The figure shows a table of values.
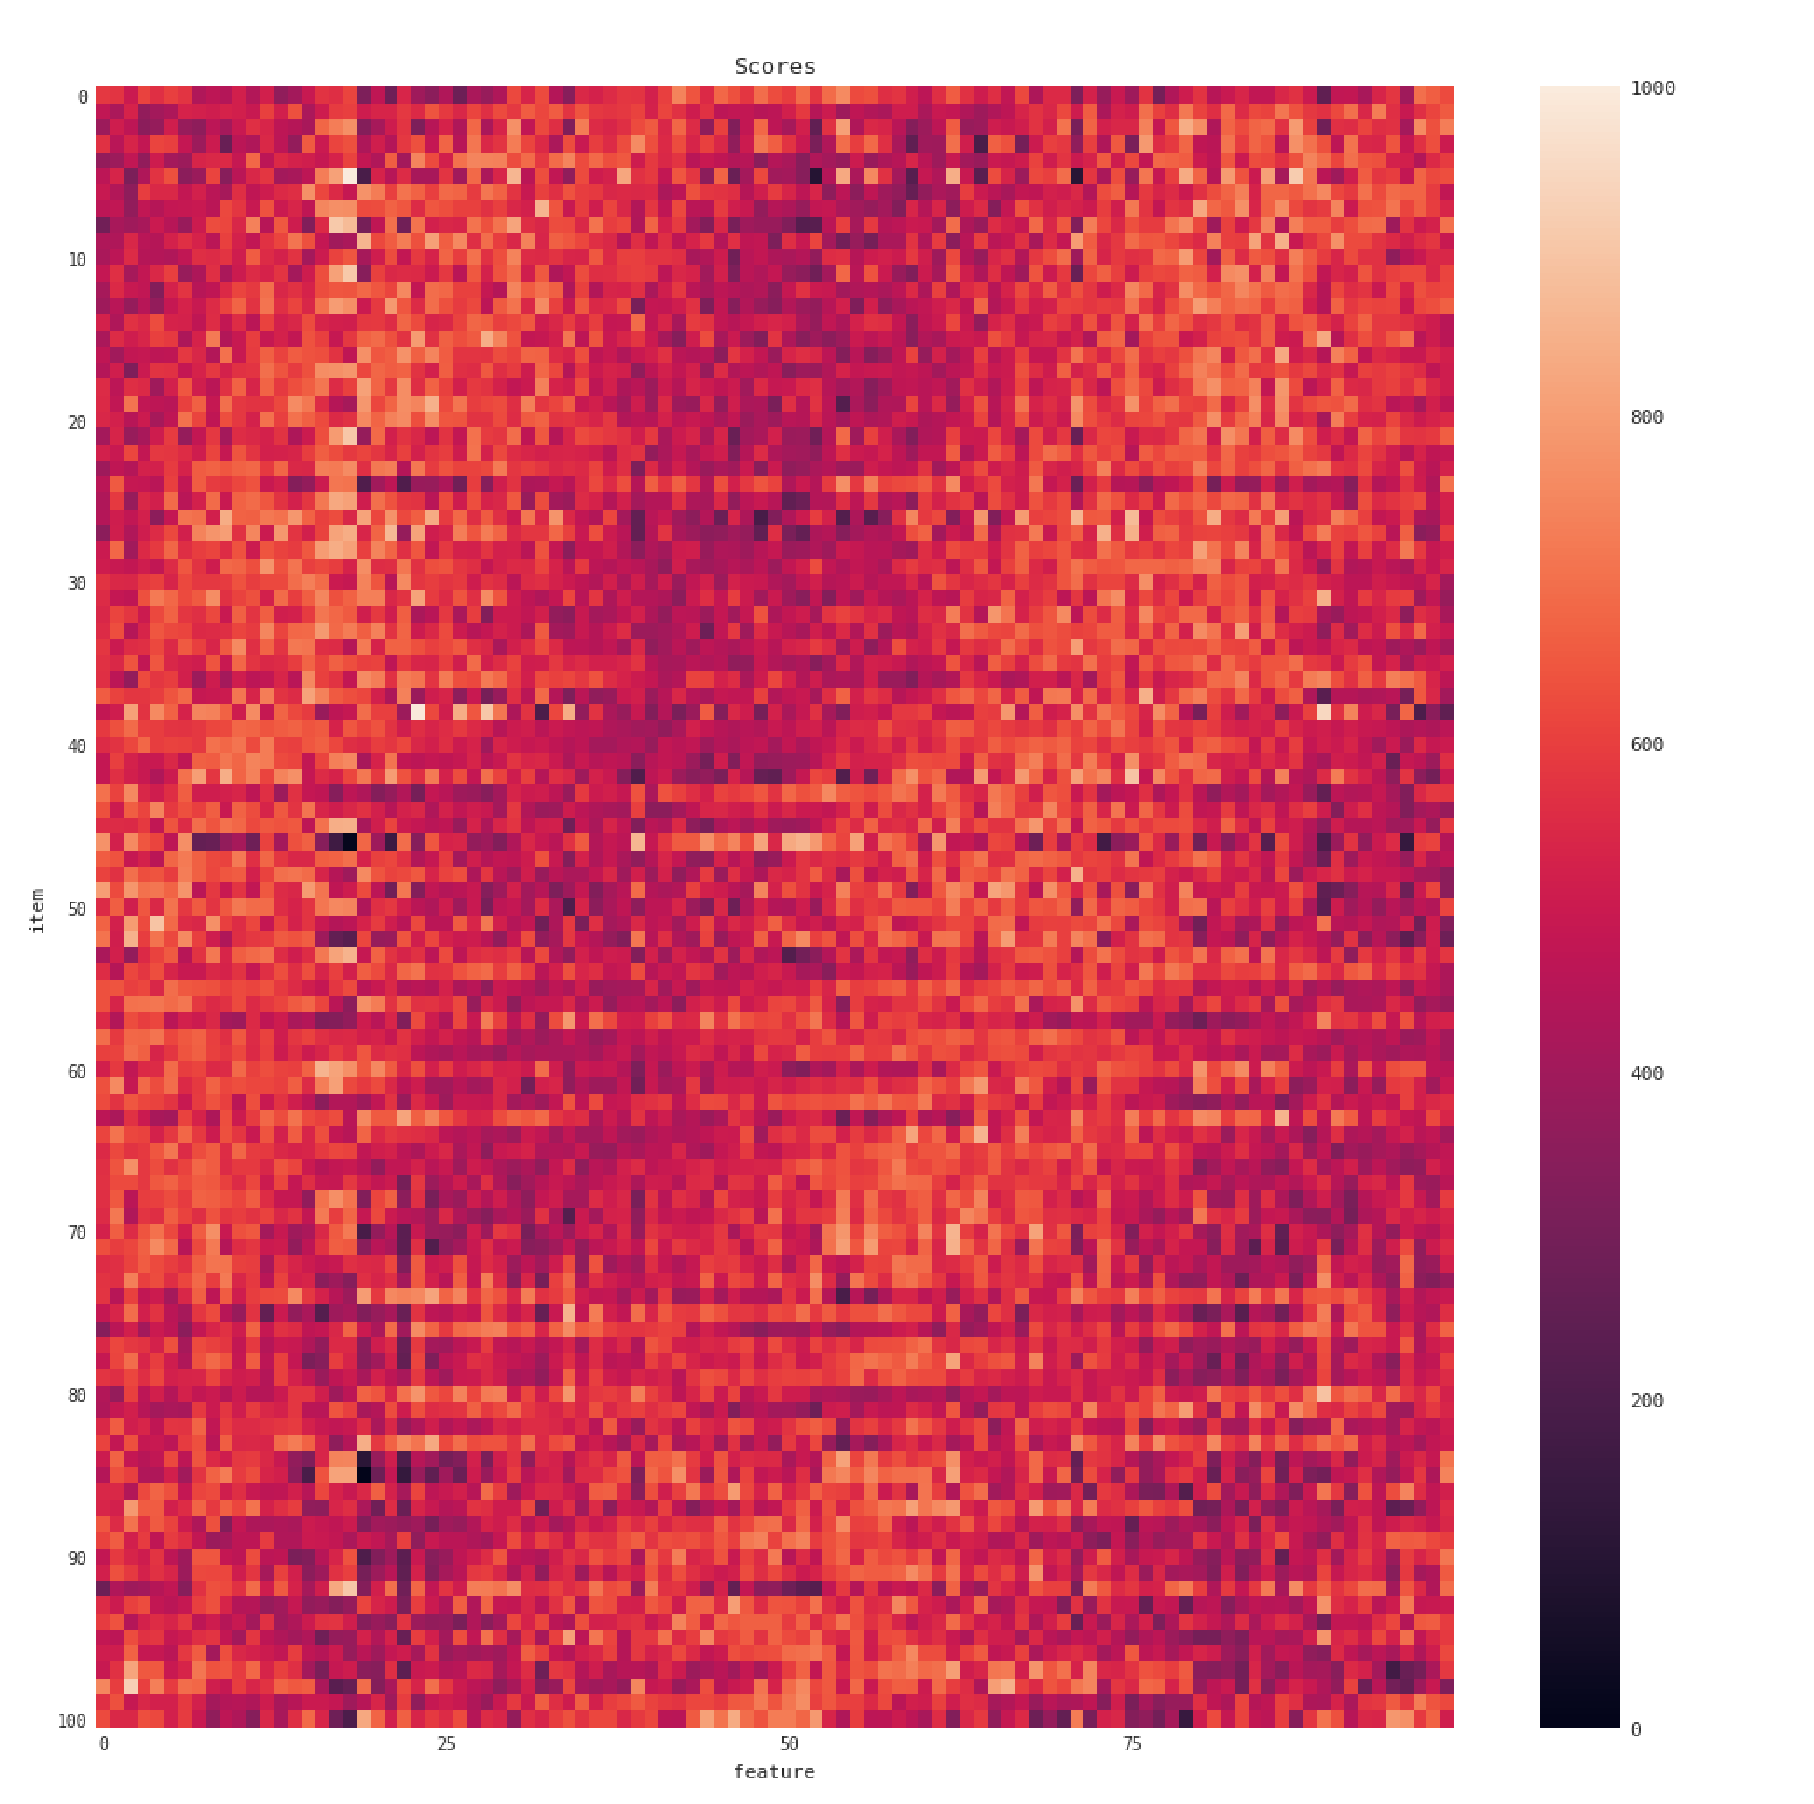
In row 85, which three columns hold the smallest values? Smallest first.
19, 22, 15
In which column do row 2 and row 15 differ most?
89
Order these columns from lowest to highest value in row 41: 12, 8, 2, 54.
2, 54, 8, 12
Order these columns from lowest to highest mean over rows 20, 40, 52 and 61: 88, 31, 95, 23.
95, 88, 31, 23
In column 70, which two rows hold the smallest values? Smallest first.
100, 93
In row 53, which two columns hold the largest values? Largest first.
18, 17
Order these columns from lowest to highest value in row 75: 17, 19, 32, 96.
32, 19, 17, 96
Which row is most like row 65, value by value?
55
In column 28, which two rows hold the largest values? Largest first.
38, 15
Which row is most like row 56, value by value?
48
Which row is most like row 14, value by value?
54
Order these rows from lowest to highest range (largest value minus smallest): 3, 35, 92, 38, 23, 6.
35, 23, 6, 3, 92, 38
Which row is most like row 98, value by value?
52
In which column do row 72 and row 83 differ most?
22
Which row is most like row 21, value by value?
11
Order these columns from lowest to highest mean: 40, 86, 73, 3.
40, 86, 3, 73
